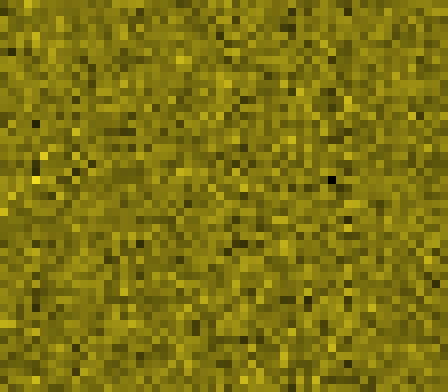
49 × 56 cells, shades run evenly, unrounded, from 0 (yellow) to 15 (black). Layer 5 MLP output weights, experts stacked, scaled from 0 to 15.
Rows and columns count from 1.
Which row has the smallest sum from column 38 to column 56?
29
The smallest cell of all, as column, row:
5, 23
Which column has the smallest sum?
28
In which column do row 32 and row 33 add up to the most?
14
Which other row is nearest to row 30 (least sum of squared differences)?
1
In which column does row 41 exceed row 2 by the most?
41
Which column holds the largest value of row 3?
30
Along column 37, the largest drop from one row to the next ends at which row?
42
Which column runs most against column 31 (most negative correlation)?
35
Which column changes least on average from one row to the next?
51
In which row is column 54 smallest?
33
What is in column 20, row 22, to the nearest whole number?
6
